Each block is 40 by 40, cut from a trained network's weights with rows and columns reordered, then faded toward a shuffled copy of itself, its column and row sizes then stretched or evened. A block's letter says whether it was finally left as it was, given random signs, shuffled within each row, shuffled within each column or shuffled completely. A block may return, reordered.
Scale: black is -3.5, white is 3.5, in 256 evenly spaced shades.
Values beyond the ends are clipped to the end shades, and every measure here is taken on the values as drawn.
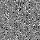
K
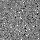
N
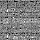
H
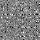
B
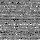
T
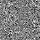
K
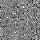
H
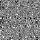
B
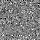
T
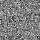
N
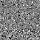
T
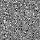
K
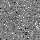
N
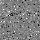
T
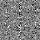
K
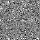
B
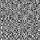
H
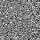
K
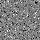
N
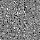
K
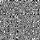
H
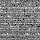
T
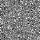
K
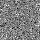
N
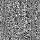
K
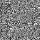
B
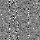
K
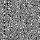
K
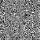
K
